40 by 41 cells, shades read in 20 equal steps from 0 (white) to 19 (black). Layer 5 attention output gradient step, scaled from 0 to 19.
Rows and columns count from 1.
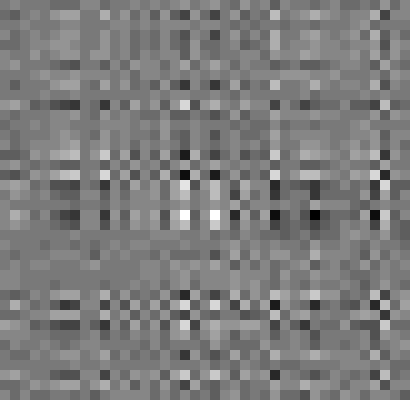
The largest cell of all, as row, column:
22, 32
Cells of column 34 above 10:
8
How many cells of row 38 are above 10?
15
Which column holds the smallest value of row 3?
37
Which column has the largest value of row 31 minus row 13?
28
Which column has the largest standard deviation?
19
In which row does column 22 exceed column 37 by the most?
18
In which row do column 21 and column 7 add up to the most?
31
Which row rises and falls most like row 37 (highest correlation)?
24
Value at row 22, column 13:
12
